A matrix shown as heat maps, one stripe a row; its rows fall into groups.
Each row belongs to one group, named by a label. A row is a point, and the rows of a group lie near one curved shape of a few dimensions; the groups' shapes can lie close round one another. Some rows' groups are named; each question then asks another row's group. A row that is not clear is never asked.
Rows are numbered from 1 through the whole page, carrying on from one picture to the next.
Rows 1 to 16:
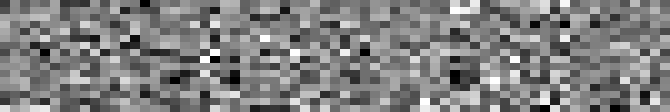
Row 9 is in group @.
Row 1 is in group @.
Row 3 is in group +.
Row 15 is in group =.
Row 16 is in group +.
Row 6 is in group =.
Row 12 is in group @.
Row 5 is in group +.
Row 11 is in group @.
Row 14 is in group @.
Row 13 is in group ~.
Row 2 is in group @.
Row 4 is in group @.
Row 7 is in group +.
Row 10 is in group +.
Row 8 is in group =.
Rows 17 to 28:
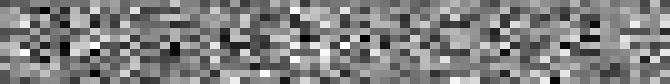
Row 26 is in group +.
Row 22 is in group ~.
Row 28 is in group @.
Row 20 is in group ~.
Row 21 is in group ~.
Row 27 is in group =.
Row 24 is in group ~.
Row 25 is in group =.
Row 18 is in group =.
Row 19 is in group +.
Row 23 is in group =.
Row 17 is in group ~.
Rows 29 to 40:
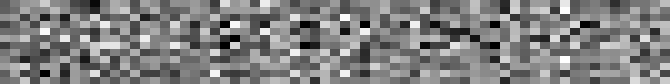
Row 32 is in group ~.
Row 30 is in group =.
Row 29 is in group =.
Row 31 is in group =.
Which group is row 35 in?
~
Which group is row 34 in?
@
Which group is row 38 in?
~
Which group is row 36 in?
=
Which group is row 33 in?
=
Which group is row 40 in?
~
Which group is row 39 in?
=
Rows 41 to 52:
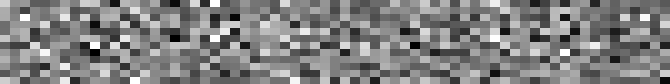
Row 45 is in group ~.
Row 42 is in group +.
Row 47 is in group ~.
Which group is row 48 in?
=
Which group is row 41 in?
@
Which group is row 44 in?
=
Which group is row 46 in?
@
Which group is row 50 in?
+
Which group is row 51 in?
~
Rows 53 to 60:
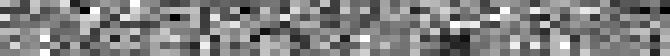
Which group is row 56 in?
@
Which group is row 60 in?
=
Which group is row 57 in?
+
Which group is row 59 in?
@
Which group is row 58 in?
=
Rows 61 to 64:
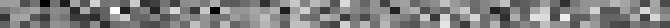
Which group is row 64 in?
~
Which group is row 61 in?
=
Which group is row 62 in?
@
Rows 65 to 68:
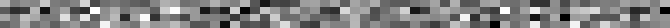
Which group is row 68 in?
~
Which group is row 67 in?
@
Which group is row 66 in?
~
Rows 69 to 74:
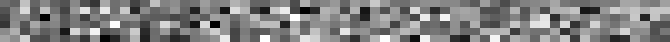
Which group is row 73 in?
=
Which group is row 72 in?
@
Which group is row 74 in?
~
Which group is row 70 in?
~
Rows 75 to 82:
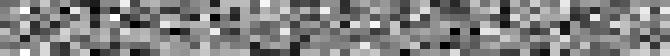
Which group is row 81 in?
=
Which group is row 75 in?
=
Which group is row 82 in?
+
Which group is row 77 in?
@
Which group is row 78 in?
+
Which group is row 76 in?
~
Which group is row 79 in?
@
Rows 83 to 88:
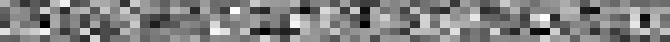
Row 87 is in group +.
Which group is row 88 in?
~
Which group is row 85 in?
=
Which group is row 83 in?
+
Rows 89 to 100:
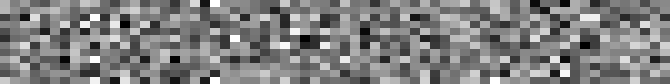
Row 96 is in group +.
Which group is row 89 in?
@
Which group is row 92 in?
@
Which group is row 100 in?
@
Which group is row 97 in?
=
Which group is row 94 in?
~
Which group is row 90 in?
+
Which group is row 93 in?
=
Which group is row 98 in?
~
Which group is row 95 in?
~
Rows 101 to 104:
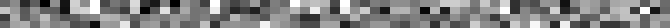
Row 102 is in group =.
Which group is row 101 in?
=
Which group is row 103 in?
~
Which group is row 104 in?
=
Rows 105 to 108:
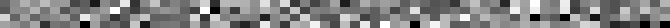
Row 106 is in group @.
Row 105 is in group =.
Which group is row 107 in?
@
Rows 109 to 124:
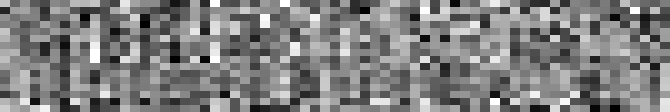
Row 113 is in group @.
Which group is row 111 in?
~
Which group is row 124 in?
+
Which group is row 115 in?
=
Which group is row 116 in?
=
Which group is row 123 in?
~
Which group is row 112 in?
@
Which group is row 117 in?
@
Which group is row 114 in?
=
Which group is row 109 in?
@
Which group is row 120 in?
~
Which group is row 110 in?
=
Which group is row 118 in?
=
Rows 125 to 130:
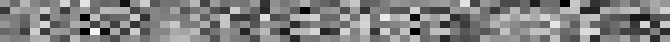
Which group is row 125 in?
@
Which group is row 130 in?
=
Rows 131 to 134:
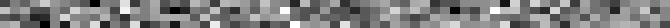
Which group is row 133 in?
+
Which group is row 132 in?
@
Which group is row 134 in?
=
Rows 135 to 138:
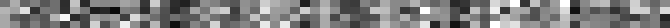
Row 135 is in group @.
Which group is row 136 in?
~
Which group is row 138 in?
@
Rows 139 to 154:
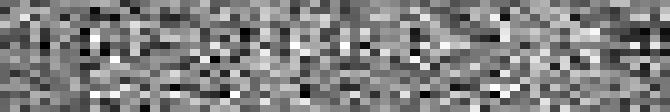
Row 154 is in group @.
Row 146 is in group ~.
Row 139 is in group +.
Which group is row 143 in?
~
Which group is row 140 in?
=
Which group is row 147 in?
@
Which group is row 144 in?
~
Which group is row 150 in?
+
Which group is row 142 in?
+
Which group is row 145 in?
=
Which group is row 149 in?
~
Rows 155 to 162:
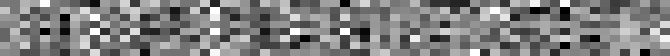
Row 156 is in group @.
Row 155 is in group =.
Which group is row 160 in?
~
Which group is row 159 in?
=
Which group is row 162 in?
@
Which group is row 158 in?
~
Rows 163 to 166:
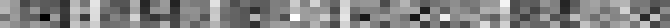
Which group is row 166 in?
=
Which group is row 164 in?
=
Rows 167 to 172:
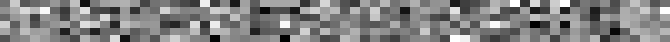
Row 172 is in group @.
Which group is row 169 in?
~
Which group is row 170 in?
@
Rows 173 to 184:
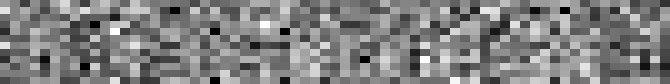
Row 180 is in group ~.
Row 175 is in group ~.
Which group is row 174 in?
@
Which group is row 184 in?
@
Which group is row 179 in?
+
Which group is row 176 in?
=
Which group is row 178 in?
~
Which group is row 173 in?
+
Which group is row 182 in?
~
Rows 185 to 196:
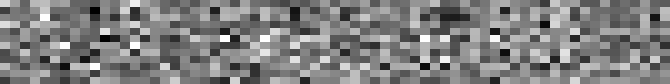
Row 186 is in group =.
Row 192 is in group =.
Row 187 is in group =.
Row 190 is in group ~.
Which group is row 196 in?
~
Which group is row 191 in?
+
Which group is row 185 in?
+
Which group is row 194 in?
=
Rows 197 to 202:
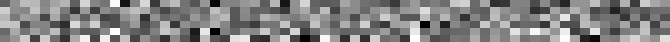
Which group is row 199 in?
~
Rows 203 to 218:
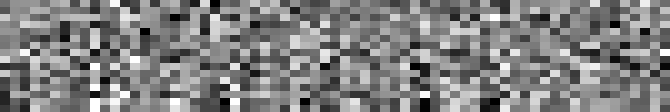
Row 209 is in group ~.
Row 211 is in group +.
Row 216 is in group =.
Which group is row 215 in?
~
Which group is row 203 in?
@
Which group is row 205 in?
@
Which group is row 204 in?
=
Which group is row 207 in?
@
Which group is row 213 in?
=
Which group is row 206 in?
+
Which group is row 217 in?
~
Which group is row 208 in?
=
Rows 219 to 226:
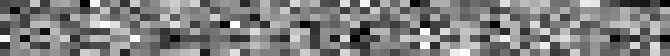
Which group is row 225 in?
=
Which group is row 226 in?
@
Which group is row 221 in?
=
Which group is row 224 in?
+
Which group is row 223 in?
=
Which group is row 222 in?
~
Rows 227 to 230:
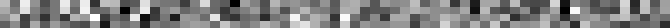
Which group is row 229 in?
=
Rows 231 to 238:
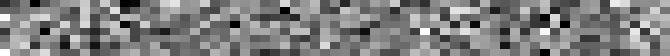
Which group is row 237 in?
~
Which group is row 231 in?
+
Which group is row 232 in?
@
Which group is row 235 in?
=
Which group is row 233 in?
+
